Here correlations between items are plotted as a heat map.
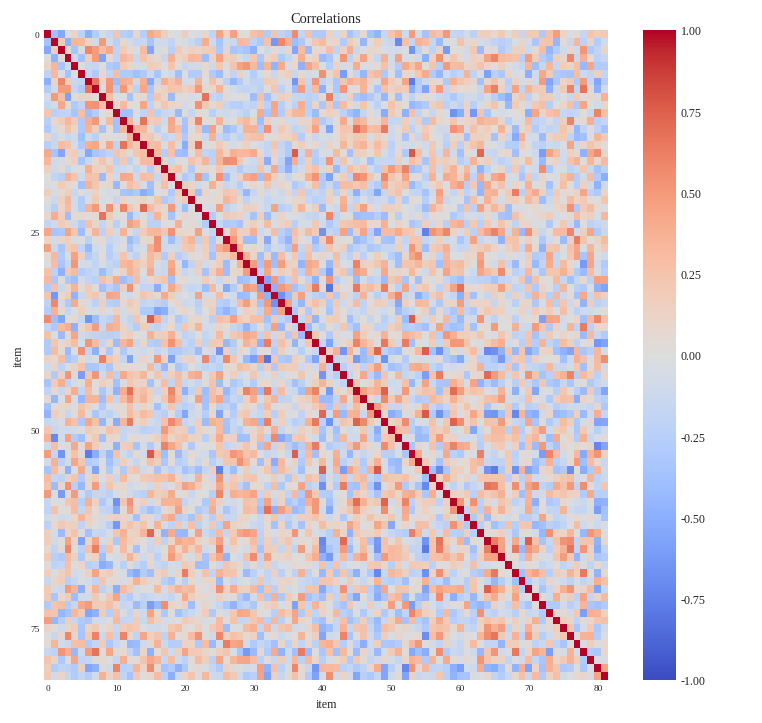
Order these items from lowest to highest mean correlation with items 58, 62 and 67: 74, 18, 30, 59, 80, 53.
80, 74, 18, 30, 53, 59
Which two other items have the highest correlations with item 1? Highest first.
34, 8
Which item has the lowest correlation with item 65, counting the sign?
55
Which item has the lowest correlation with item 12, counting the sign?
41
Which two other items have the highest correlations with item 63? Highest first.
15, 53
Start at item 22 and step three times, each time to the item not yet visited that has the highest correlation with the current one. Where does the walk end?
76
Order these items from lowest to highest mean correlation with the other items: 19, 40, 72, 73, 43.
40, 72, 73, 19, 43
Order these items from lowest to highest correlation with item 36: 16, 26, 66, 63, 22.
66, 22, 26, 16, 63
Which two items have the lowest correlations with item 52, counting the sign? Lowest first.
80, 81
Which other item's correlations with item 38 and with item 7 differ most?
78
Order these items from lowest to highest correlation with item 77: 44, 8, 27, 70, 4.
44, 70, 8, 4, 27
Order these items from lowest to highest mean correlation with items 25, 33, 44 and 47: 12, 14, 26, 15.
26, 15, 12, 14
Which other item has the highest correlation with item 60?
32
